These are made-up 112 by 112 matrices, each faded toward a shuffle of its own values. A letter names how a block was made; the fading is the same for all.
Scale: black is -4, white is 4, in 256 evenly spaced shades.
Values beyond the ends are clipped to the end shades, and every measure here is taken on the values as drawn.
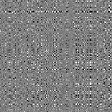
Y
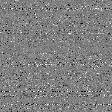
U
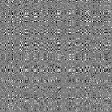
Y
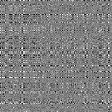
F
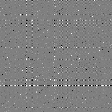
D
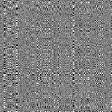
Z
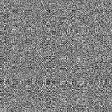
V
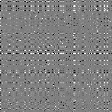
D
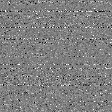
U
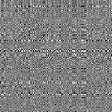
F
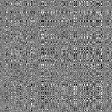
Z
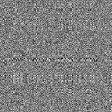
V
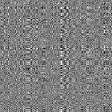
Z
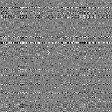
F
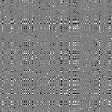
D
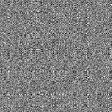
V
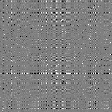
D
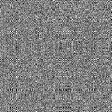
V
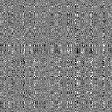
Z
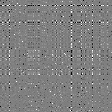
D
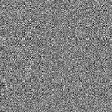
V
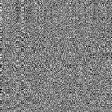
V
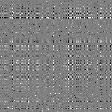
D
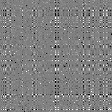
D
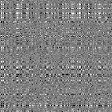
F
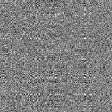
V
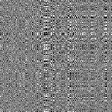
Z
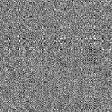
V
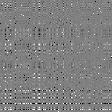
D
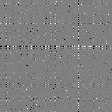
D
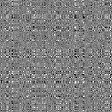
Y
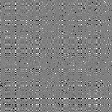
D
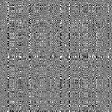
Z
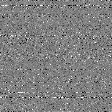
U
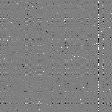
D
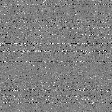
U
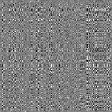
Z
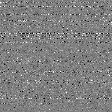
U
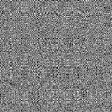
V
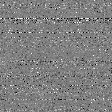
U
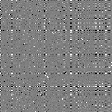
D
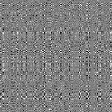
Y
